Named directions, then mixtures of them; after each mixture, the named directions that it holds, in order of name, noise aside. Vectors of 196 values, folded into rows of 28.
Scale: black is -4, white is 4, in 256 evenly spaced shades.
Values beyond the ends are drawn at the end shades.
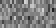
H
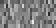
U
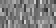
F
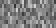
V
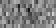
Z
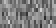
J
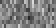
H, Z.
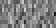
F, V, Z.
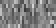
F, H, Z.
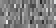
F, V.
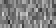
J.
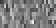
U.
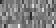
H, U, Z.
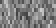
H, J.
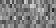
H.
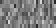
F, J, V.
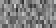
V.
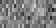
H, J, V.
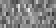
Z.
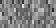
H, J, U.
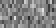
H.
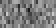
Z.
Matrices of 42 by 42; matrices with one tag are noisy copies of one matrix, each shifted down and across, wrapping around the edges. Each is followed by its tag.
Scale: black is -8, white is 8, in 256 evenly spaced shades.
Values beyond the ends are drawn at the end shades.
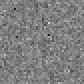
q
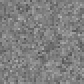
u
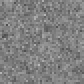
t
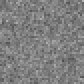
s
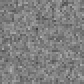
t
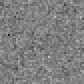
q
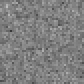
t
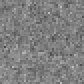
s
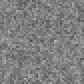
s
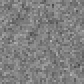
u
